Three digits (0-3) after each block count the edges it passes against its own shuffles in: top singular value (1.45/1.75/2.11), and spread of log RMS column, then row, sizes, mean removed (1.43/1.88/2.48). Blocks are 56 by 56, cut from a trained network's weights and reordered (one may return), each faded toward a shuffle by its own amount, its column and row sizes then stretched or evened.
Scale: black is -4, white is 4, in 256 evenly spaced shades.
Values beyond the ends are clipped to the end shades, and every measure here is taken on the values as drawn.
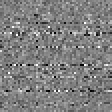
2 0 3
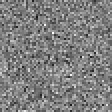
0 0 0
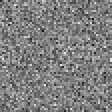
0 0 0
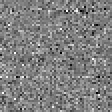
0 1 2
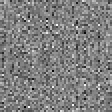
2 2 0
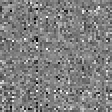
0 3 2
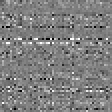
3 2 3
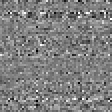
2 0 3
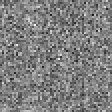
0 0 0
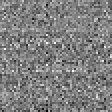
1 0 1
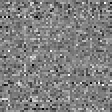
0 1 3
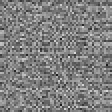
3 0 0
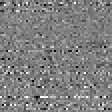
0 0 3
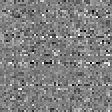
0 1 3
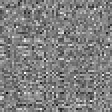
3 1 2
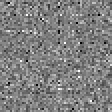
0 1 2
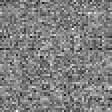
2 0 1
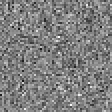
1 0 0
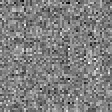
2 2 0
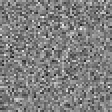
1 0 1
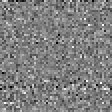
0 1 2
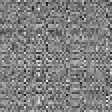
3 3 0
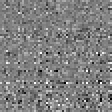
1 2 3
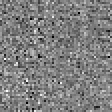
1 2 0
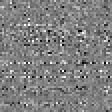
0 2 3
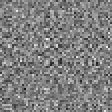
3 0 2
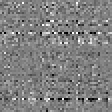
3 2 3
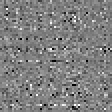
0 2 3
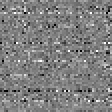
1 1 3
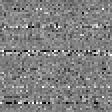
2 0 3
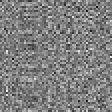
3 1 1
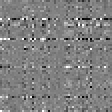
3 2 3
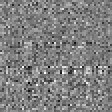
3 1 3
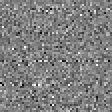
1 0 2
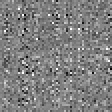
0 3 2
